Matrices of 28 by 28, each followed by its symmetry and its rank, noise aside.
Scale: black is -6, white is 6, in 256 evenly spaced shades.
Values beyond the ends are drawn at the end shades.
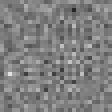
antisymmetric, rank four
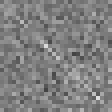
symmetric, rank six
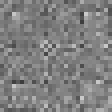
symmetric, rank six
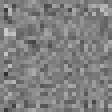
no symmetry, rank six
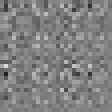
no symmetry, rank three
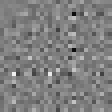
antisymmetric, rank four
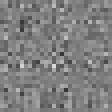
no symmetry, rank four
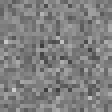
no symmetry, rank six
